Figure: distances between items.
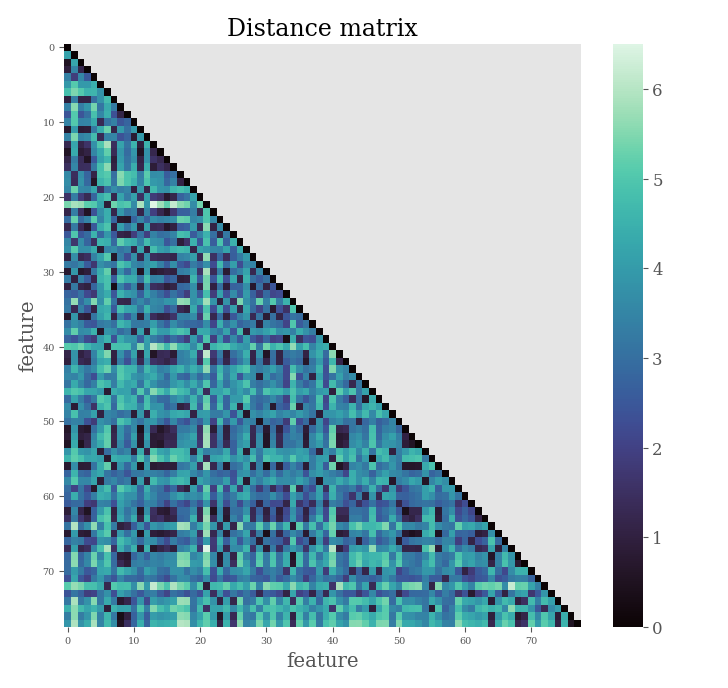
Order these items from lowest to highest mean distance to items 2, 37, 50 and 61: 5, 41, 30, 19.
30, 41, 19, 5
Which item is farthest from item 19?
1
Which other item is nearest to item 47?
45
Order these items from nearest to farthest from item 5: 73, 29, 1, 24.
73, 29, 24, 1
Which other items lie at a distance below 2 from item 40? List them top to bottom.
6, 21, 46, 55, 72, 75
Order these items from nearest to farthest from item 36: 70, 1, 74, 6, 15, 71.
15, 71, 70, 74, 1, 6
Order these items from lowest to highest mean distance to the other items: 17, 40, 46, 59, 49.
59, 49, 17, 46, 40
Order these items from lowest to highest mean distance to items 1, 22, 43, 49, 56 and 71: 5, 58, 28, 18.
28, 18, 58, 5
